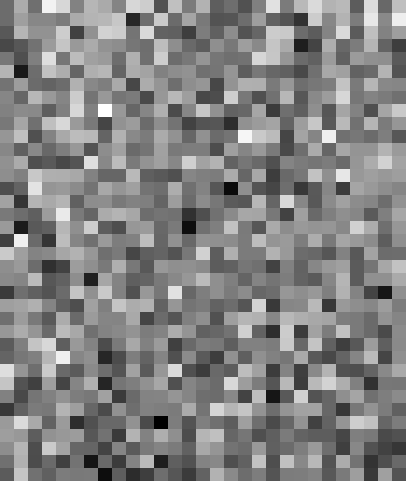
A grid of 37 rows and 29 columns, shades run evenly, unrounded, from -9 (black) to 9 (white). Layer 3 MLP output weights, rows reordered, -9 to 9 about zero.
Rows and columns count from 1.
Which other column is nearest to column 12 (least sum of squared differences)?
6
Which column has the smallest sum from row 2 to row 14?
22
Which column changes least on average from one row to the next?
26
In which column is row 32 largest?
16
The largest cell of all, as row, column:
9, 8
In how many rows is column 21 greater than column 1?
17
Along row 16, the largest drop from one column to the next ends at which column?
2
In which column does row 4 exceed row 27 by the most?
5
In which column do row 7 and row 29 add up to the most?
18
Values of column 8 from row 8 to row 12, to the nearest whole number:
2 9 -4 -2 1
